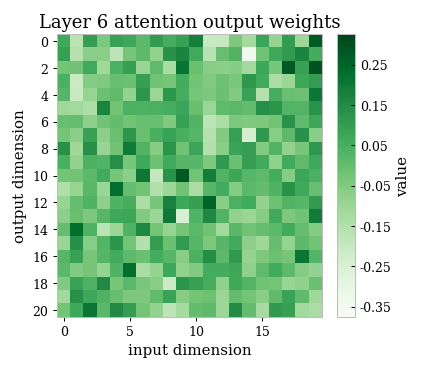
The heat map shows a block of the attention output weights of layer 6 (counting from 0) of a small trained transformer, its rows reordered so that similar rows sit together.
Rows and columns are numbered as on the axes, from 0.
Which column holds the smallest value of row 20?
8
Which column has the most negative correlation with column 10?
12
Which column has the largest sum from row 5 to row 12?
9
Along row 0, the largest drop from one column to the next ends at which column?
11
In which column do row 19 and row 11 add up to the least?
0
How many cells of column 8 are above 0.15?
2
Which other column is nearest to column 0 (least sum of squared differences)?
10
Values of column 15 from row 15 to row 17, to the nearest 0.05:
-0.1 -0.05 0
